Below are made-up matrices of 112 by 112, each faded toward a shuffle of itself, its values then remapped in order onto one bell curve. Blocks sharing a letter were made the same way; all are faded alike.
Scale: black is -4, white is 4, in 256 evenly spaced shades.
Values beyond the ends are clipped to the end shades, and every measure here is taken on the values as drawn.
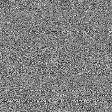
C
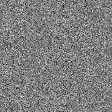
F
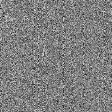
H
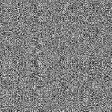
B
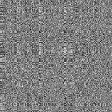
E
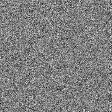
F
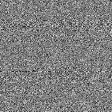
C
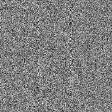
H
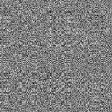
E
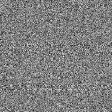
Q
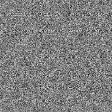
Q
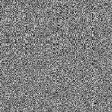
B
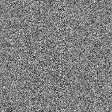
F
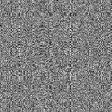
E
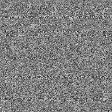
Q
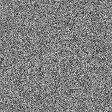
F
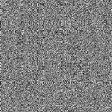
B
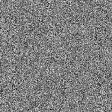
F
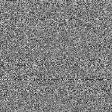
Q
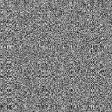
B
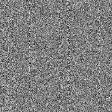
H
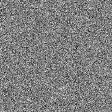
F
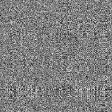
B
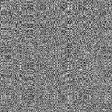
E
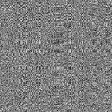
E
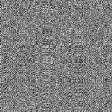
E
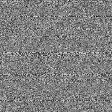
C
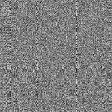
B
